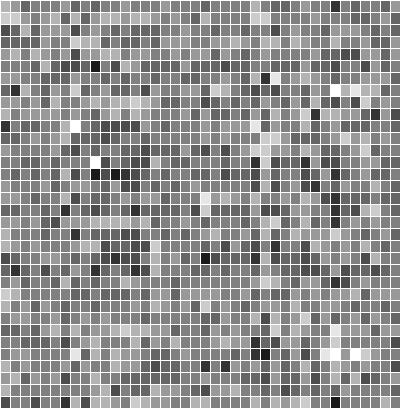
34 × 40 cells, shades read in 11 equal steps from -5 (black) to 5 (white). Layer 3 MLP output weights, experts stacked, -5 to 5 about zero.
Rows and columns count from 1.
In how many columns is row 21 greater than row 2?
13
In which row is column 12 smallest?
15
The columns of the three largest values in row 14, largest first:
10, 27, 16
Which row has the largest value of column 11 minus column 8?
5
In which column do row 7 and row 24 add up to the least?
34
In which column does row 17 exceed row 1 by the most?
21
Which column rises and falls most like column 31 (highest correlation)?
26
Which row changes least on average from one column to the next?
25
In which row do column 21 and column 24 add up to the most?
17
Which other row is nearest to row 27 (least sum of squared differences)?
7
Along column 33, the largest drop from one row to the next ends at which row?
31
